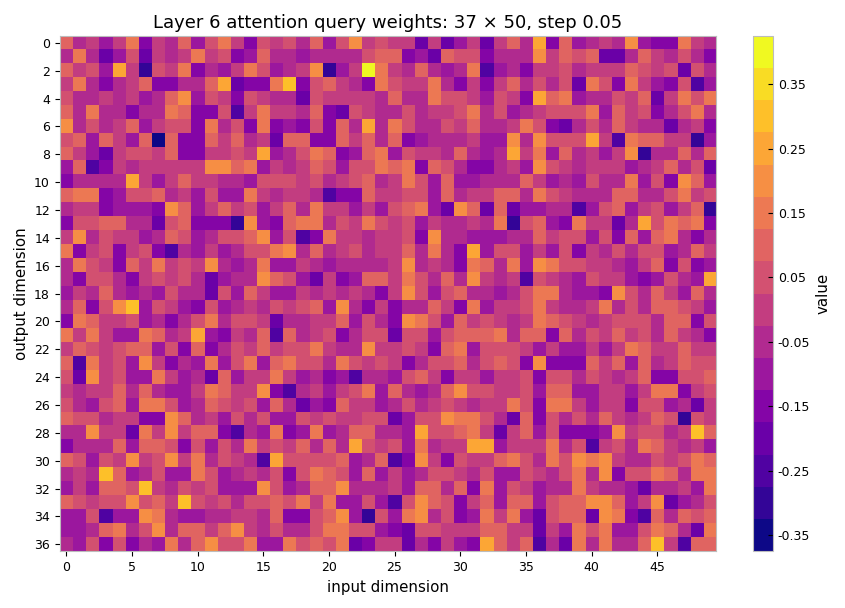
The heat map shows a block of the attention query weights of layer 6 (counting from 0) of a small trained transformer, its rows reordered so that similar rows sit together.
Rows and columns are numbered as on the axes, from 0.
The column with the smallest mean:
13
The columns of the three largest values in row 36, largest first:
45, 32, 11
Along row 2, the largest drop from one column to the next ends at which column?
20
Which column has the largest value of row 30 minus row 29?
40
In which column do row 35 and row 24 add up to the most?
7
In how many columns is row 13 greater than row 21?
22
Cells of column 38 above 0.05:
9
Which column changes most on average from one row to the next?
48
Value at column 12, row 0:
0.15
